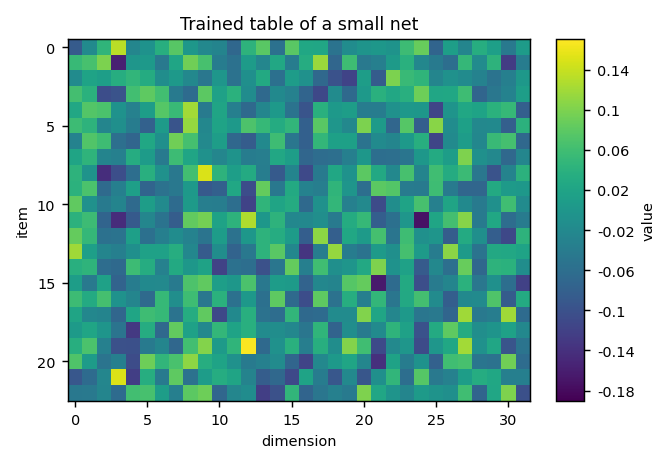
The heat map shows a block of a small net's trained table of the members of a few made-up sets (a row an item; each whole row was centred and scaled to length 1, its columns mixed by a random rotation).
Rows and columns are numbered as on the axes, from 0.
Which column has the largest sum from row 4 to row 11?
8
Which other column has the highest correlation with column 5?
30
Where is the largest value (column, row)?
12, 19
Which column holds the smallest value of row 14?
10
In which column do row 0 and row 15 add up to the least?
21
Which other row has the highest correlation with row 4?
6
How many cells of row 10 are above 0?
11
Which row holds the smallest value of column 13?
22
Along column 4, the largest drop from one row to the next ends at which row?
18
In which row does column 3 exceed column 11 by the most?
0
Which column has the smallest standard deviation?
28
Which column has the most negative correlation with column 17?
5
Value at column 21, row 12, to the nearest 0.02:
0.06
